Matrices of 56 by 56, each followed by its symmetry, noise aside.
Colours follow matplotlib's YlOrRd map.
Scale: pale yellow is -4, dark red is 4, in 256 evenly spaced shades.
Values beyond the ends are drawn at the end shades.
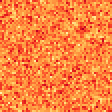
symmetric across the other diagonal.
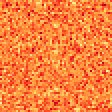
mirrored left to right.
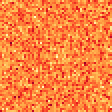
mirrored top to bottom.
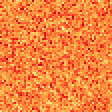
no symmetry.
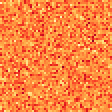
same after a half turn.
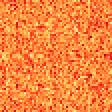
mirrored top to bottom.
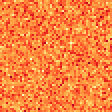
no symmetry.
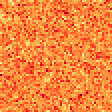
no symmetry.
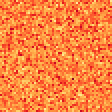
antisymmetric.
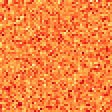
symmetric.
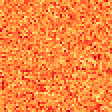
no symmetry.
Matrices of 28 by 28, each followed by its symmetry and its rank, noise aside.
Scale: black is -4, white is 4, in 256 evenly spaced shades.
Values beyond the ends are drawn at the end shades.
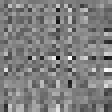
no symmetry, rank two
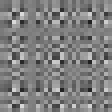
symmetric, rank one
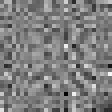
no symmetry, rank three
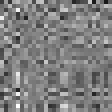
no symmetry, rank three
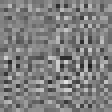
antisymmetric, rank two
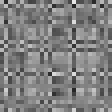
no symmetry, rank two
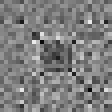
symmetric, rank three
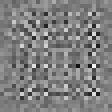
no symmetry, rank two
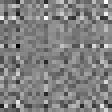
antisymmetric, rank two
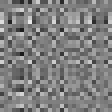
antisymmetric, rank two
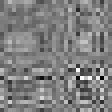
no symmetry, rank two
